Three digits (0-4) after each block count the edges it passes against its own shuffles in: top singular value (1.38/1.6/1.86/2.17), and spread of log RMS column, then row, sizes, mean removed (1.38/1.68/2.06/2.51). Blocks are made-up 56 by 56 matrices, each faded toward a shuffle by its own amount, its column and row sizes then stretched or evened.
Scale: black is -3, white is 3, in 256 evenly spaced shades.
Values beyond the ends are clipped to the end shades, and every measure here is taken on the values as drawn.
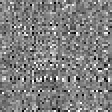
4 2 3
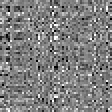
4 4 1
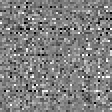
1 2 4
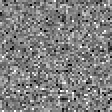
0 0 0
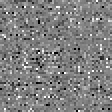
0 1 4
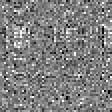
3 2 2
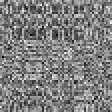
4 0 0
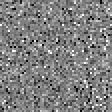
0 0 0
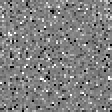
1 0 0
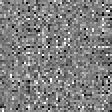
2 3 1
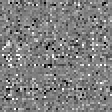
0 1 3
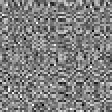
4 0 2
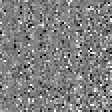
1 4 0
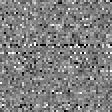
1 0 4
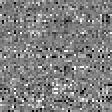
3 1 4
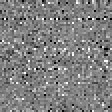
2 1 3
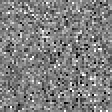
2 1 0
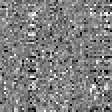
3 3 1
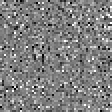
0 2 2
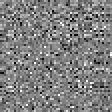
4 1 3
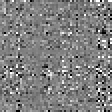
1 4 4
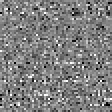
1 0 4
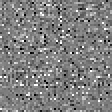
1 0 3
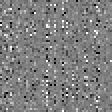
0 4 2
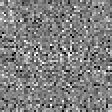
3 1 3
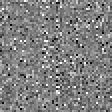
1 2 0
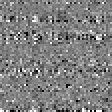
3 0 4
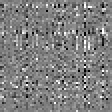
4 4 3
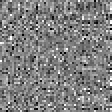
4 2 1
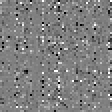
0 4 2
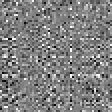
4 3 2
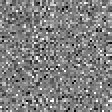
3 0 0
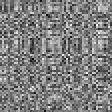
4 3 2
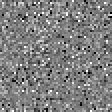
0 1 2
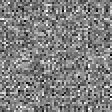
3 2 1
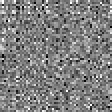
4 2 1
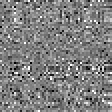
4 0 3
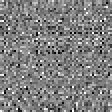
4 0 4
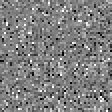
1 2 1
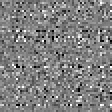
2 3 4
